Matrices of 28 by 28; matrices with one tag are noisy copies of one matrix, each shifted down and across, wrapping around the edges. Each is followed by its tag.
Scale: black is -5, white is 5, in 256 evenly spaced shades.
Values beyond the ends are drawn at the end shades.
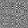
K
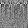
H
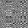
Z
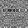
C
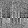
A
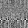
H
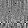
H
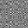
K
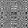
Z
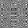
Z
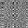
Z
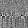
H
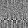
H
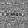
C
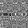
C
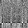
A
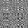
Z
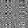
Z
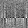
A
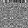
C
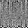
H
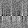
A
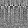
H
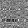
C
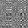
Z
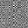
K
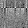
A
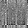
A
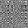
Z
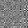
K
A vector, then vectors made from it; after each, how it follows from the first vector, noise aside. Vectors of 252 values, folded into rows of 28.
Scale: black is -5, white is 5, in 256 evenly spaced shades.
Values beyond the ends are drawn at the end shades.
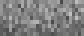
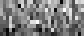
scaled up.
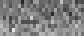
negated.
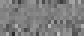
wrapped around, negated, partly zeroed.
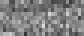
wrapped around.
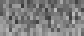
negated.
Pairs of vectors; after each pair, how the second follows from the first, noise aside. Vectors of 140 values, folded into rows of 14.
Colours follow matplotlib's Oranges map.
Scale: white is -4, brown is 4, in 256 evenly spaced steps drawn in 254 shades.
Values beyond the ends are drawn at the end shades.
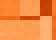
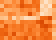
negated.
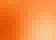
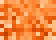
sign-scrambled.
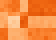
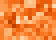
sign-scrambled.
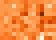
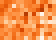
sign-scrambled.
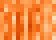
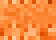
wrapped around, negated, partly zeroed.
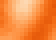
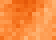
negated, shrunk.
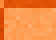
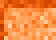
copied.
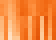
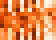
wrapped around, scaled up.
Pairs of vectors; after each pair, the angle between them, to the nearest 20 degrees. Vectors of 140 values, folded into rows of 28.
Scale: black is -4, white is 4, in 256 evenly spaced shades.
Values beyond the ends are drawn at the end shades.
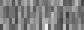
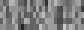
80 degrees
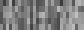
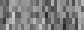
80 degrees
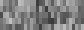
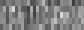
120 degrees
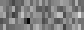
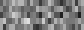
140 degrees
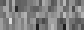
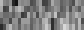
120 degrees
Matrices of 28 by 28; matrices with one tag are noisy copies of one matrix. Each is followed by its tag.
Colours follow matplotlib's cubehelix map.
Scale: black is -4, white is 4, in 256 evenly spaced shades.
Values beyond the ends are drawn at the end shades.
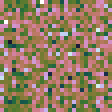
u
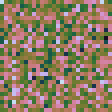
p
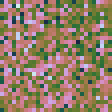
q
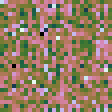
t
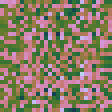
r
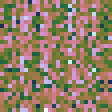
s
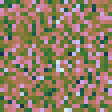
p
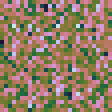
p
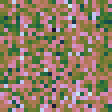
s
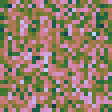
s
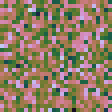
r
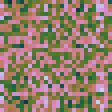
u
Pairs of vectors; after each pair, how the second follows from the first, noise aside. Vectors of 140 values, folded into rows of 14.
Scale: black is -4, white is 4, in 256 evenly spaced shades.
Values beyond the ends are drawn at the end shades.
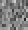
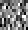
wrapped around, scaled up.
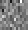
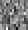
reversed.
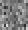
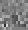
partly zeroed.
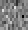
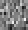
reversed.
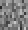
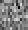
wrapped around.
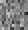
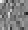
partly zeroed.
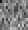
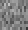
reversed, shrunk.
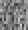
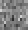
partly zeroed.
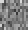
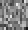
reversed, negated.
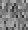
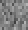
reversed, shrunk.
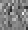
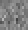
reversed, shrunk.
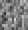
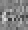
negated, partly zeroed.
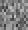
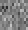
partly zeroed.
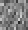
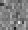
negated, partly zeroed.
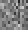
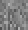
reversed, shrunk.
